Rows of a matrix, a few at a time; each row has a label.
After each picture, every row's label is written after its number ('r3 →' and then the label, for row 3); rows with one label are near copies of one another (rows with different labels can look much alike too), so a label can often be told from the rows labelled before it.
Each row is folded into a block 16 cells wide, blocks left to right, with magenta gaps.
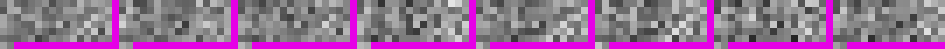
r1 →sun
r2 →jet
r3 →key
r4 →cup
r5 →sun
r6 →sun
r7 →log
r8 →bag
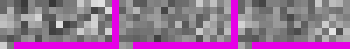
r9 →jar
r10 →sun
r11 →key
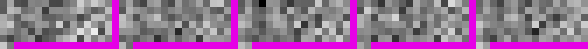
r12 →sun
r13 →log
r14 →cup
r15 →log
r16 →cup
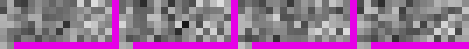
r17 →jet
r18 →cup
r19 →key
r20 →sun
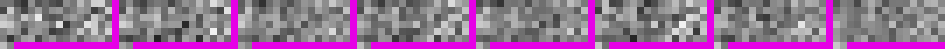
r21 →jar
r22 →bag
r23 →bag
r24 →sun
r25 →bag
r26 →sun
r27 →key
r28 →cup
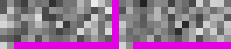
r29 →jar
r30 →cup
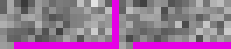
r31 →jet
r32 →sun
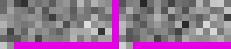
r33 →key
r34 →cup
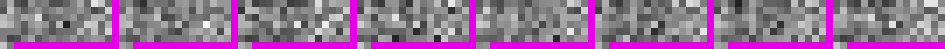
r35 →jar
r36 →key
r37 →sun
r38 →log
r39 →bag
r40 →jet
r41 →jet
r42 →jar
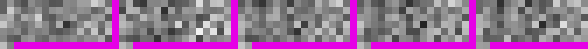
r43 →jar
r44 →sun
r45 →cup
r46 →cup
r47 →cup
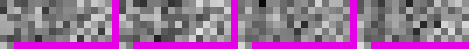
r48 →sun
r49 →sun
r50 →cup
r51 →cup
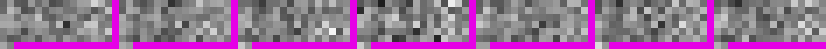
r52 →jar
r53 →sun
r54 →key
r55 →log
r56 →bag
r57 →cup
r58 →key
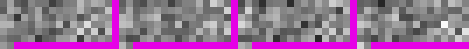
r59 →sun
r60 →jar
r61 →bag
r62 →key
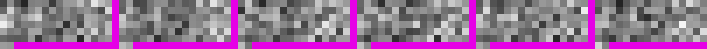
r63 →bag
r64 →jet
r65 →sun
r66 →sun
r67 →bag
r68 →key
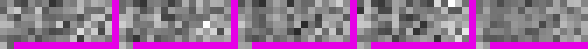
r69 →sun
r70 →key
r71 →cup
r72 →jet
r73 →cup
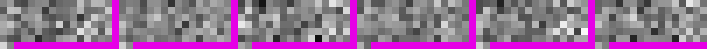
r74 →sun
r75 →cup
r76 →bag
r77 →log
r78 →key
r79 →log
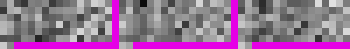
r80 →sun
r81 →cup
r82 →jet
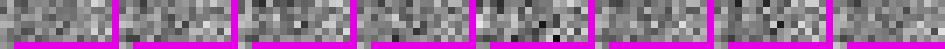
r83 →jet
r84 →key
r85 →jar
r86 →log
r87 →bag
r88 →key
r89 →cup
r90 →key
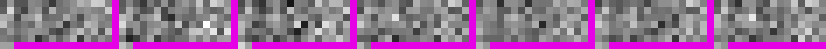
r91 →bag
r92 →key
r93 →cup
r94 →log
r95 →cup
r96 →bag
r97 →log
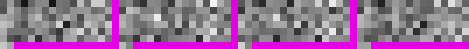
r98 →cup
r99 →log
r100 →log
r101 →jet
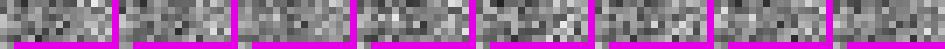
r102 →jet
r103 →jet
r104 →jar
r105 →jar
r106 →sun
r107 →sun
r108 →bag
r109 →bag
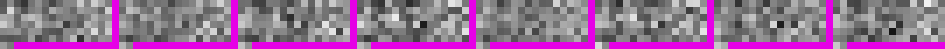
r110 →bag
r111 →sun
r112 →key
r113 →jar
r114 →jet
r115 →jar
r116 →cup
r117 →jet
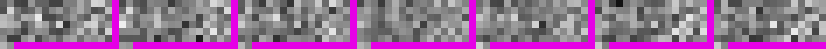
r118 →jar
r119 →bag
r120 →log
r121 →cup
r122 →jar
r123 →sun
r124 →sun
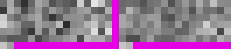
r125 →jet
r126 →key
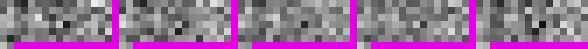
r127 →jar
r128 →jet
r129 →bag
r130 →jar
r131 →cup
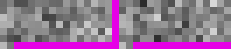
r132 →key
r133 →log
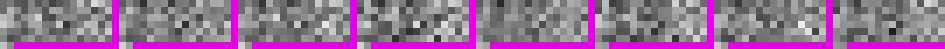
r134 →jar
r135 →cup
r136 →jar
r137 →sun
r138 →cup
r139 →jet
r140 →key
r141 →jet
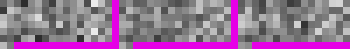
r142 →log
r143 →sun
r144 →jar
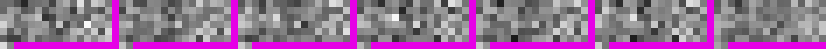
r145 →key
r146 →sun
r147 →jar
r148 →log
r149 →sun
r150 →log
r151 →jet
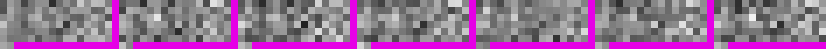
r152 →cup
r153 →log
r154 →cup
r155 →jar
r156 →bag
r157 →key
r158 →jar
